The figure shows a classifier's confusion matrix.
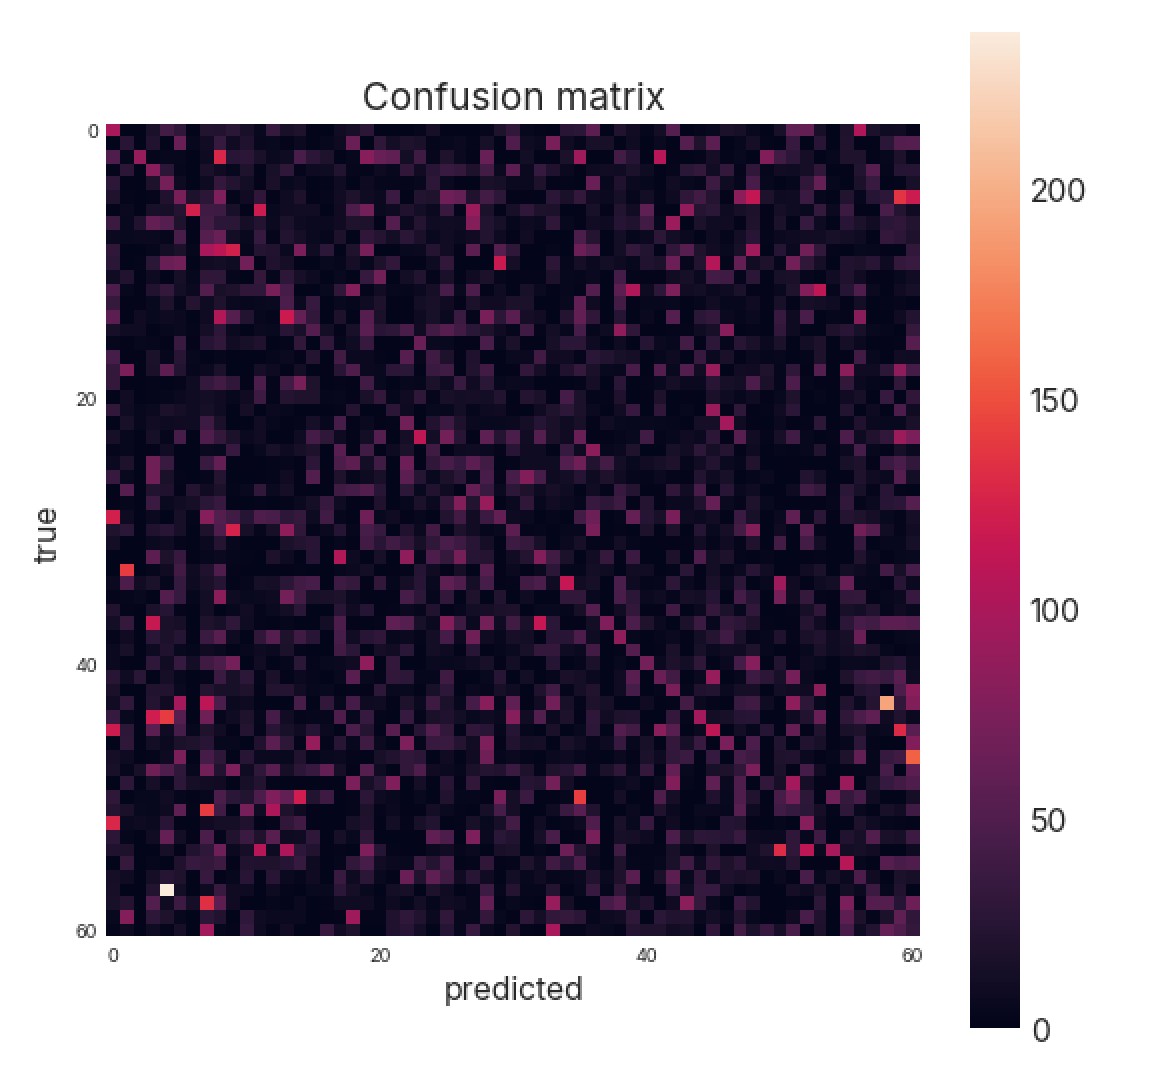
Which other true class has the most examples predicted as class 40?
6
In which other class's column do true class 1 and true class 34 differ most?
50
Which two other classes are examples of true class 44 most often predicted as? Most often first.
4, 3
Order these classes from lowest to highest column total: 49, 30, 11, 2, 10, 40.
2, 49, 40, 10, 11, 30
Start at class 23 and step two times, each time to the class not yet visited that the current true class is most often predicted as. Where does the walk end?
18
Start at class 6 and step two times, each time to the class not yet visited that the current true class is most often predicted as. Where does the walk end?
20
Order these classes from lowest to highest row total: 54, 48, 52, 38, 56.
52, 56, 38, 54, 48
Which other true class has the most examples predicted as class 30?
44
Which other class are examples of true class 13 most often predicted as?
35
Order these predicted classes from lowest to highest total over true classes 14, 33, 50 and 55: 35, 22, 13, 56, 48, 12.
22, 48, 12, 56, 13, 35
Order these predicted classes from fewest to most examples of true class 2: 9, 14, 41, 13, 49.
13, 9, 14, 49, 41
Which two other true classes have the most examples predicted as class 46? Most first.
22, 15
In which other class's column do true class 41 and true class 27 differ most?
45
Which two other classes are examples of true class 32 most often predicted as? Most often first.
17, 22
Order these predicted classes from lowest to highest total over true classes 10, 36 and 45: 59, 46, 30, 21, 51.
46, 30, 21, 51, 59
